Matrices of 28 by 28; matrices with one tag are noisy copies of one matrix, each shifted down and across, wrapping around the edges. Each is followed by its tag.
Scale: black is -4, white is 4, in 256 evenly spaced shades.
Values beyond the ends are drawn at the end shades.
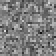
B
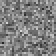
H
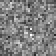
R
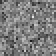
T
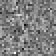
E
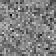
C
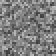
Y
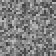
Y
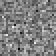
Y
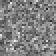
Y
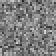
C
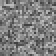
H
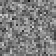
E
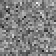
R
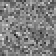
C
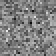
Y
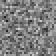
Y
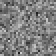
C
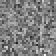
H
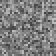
H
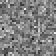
H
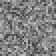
T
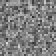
R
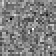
H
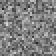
Y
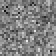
C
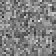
R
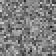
Y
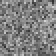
C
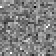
H
